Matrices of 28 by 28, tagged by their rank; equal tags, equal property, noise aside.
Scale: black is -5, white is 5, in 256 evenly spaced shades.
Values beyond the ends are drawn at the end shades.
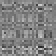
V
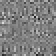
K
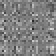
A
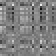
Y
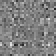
A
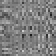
A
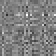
A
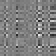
Y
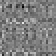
A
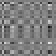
Y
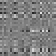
V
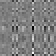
Y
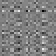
V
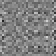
A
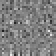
A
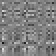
V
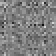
K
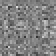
K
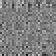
A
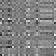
V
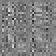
A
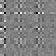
Y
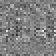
A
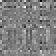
V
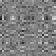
V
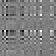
Y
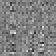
K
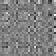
V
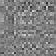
K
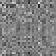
K
